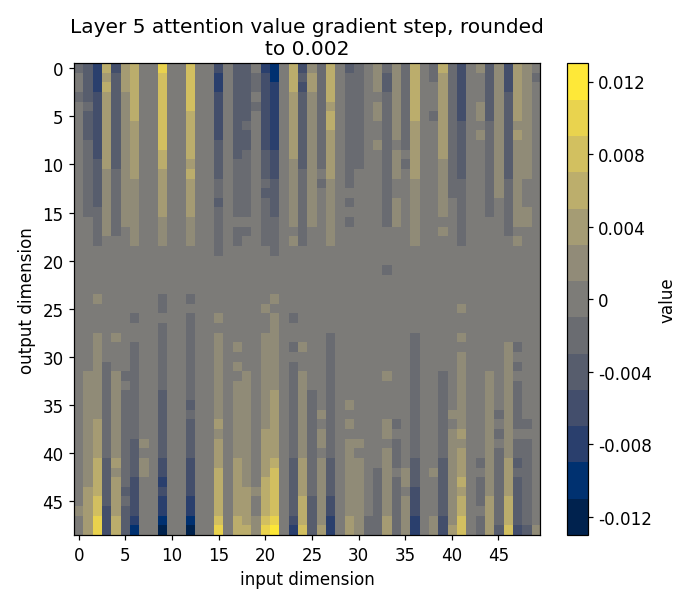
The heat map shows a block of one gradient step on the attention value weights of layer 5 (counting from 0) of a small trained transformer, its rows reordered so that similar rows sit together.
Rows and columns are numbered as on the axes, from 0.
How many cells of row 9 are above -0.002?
33
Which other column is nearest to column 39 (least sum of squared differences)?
3
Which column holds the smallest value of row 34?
9
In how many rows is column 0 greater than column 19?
4
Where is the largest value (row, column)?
48, 21
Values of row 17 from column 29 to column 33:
0 0 0 0 0
